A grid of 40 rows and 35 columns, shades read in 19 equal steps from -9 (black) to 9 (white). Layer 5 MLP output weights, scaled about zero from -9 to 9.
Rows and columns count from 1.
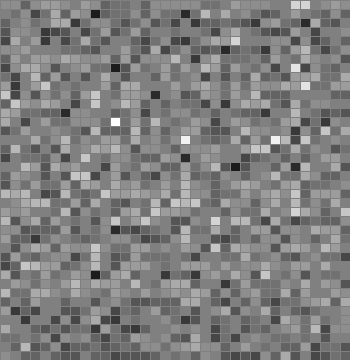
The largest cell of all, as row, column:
14, 12
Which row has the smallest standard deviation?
33
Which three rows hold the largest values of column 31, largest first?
10, 1, 16
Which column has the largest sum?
30
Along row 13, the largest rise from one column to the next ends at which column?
8
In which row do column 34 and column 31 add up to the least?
3
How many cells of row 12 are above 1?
11
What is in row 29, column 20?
-4
